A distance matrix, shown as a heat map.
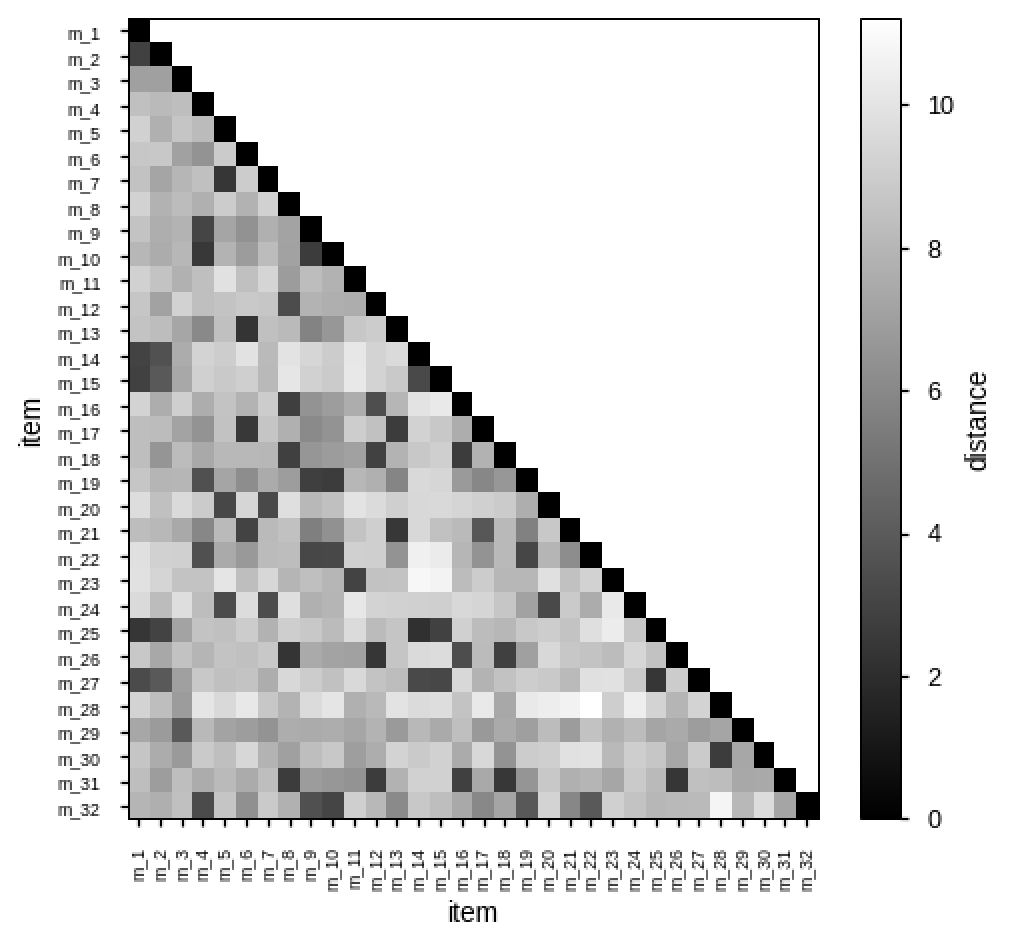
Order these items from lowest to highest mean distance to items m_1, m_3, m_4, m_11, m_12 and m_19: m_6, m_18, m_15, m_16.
m_18, m_16, m_6, m_15
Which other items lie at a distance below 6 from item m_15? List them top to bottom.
m_1, m_2, m_14, m_25, m_27
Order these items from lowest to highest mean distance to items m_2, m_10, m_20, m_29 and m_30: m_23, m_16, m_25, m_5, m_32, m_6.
m_5, m_25, m_32, m_16, m_6, m_23
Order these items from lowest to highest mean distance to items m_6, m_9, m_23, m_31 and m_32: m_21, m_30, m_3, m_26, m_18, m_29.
m_21, m_18, m_26, m_29, m_3, m_30
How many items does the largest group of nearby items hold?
6
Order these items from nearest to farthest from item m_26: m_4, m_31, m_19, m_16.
m_31, m_16, m_19, m_4
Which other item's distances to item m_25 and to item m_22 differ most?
m_14
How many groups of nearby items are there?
8
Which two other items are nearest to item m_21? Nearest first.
m_13, m_6
